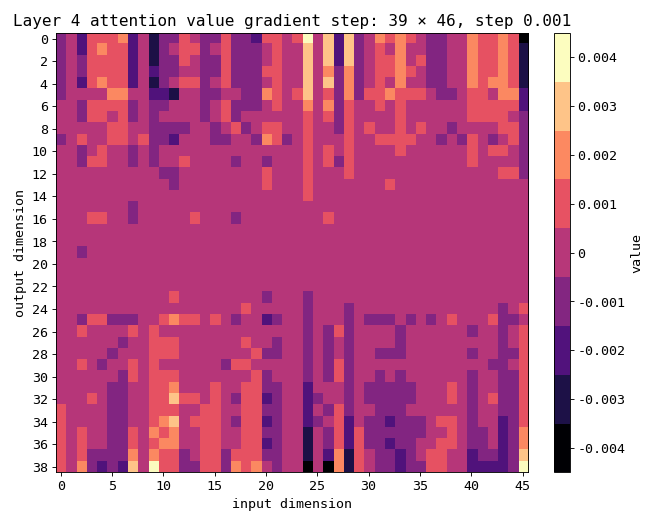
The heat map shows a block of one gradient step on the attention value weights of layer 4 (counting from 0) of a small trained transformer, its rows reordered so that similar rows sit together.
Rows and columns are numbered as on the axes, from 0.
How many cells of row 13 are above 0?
3
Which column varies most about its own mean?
24
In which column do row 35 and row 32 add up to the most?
11
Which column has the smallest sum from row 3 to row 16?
45
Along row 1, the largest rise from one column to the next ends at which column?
28
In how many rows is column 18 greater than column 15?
4
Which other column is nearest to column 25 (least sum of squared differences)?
1
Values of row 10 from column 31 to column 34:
0 0 0.001 0
